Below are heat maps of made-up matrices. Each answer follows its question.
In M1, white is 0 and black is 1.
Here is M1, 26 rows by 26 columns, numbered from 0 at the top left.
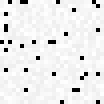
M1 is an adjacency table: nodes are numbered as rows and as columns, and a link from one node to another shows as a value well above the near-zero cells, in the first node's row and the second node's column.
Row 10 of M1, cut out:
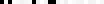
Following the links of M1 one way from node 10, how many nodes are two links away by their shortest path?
7
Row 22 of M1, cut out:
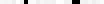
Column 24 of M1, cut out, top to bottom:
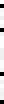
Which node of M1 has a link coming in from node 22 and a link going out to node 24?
node 18
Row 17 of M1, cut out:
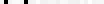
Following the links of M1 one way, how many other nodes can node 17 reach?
3
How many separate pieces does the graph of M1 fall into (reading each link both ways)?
2
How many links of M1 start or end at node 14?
3
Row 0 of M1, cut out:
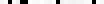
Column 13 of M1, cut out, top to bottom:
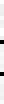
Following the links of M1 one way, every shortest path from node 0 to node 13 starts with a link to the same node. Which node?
node 2
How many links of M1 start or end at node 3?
1
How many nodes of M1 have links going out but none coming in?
7
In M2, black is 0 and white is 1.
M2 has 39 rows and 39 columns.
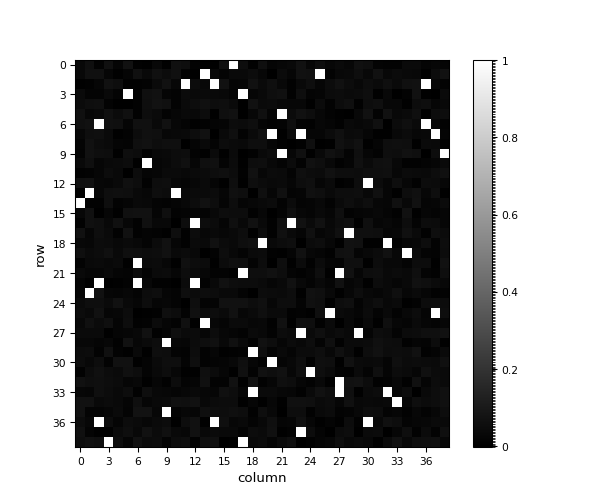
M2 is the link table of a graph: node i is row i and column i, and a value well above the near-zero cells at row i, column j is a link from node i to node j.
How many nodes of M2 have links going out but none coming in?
2
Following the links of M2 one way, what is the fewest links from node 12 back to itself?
8
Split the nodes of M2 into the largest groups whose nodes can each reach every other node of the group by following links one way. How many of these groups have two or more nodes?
4
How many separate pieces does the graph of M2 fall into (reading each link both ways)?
5
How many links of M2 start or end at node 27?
5
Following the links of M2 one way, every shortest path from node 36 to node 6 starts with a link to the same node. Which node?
node 30
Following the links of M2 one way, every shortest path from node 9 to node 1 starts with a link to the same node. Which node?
node 21
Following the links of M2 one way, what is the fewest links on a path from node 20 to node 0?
4
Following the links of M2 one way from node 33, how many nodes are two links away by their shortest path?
3
